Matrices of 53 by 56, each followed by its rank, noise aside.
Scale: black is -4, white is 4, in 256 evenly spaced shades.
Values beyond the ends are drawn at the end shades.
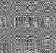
four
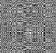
three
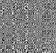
five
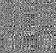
five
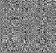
seven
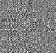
seven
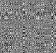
four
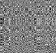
five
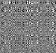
three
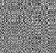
four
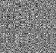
seven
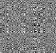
four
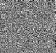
seven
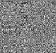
seven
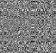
five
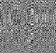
five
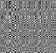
three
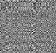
five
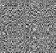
seven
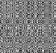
four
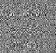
five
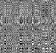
three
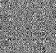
seven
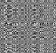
three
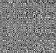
seven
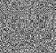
seven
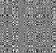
three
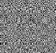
five
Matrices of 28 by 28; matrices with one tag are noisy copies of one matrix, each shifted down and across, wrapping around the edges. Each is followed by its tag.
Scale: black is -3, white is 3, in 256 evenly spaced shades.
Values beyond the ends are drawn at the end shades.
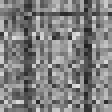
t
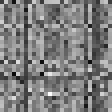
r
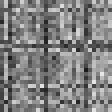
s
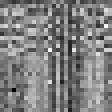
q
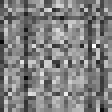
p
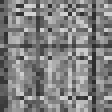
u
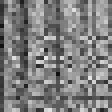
u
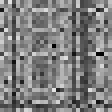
r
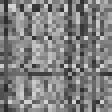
p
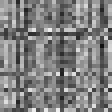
s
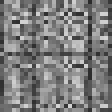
u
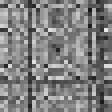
r
